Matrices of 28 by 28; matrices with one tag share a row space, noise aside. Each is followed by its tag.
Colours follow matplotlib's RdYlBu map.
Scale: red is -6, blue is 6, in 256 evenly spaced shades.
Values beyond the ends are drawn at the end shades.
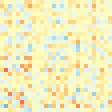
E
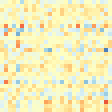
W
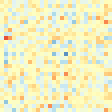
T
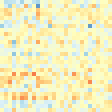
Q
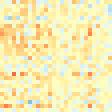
Q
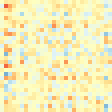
T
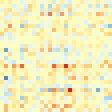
T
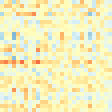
Q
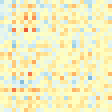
Q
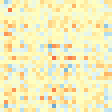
T
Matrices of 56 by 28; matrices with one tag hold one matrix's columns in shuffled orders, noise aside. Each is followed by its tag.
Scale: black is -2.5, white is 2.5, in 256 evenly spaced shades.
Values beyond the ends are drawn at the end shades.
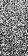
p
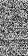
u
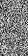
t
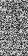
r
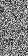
t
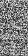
u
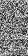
u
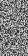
t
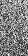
p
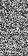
r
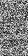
u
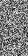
t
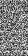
r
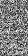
r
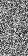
t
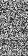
u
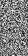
t
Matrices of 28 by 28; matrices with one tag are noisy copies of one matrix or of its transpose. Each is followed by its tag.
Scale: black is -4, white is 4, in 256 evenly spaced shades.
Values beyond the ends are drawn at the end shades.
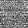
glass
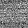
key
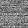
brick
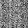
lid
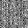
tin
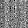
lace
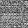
brick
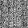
key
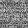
lid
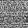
glass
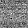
key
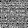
tin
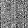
glass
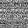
lid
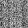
key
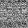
key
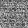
tin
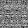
lace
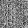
tin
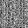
tin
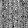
lid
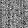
tin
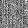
tin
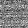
lace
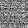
tin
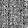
tin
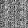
lace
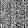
glass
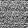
glass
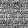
lid
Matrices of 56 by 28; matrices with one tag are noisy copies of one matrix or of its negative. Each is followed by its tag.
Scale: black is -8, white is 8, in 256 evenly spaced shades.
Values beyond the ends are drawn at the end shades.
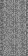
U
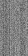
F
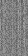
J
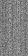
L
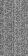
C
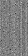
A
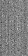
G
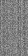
J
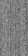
F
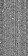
U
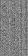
A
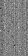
U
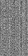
A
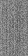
G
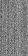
G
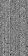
F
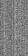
C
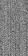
F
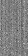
J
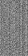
A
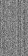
J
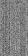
F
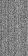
G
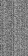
C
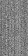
G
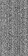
L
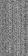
L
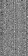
U
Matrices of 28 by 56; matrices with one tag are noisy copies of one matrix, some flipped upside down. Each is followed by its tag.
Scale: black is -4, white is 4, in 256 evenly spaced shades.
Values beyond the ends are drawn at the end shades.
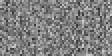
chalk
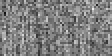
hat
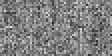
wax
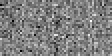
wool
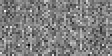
wax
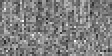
hat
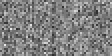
wax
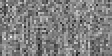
hat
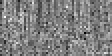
hat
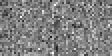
wool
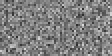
chalk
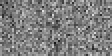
wool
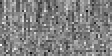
hat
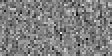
chalk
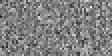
chalk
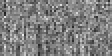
hat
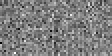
wool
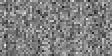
wax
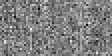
wax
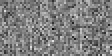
wax
